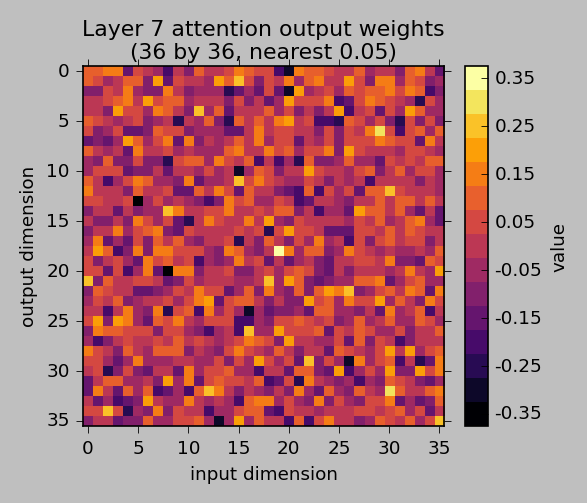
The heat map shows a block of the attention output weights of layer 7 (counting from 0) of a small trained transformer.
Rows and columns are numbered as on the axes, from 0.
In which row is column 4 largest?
7
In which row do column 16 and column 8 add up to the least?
24
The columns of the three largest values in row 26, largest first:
16, 19, 1
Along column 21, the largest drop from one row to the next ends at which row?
31
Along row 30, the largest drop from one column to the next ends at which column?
26
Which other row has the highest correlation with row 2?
22
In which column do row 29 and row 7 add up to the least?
33
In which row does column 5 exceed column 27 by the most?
12
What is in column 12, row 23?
0.2
